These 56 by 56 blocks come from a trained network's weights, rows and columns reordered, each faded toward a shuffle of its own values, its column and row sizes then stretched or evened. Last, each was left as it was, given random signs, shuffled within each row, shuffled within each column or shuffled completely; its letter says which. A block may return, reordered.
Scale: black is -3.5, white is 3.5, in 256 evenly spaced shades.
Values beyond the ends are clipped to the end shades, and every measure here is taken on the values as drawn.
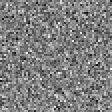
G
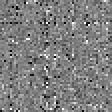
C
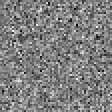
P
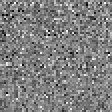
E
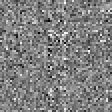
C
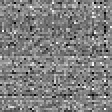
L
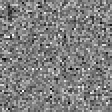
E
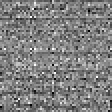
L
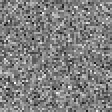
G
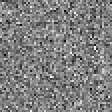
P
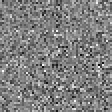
C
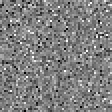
G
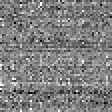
L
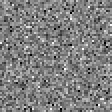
G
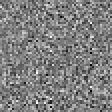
L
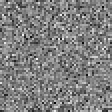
E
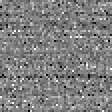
E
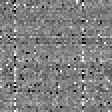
L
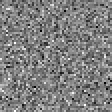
G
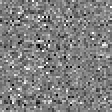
L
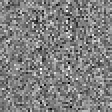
P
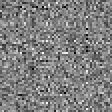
L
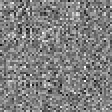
L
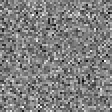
E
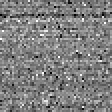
E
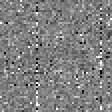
C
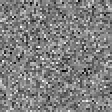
G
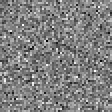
G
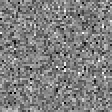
P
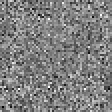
C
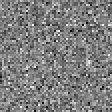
C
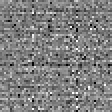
L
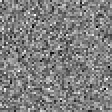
G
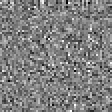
L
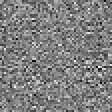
L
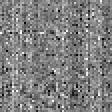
L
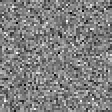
G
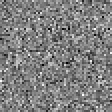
E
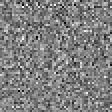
L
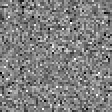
G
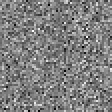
P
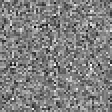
C
